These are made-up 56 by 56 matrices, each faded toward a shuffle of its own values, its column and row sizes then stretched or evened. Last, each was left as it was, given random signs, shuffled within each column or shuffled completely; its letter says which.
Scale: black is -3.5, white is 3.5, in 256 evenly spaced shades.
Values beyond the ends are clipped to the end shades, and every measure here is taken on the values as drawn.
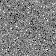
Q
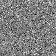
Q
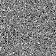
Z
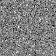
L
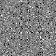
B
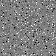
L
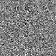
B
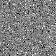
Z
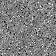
Q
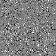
B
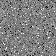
Q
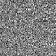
B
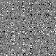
B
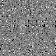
B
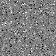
Z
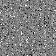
L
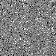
Z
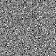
B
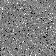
Q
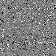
Z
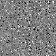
Z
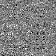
B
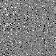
B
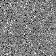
L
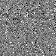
Z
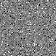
B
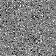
L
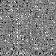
B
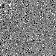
Z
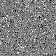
Q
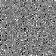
B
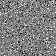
Q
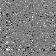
B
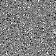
Z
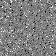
Q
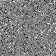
Q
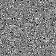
Z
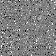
B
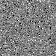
Q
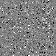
Z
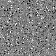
L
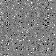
B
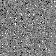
L
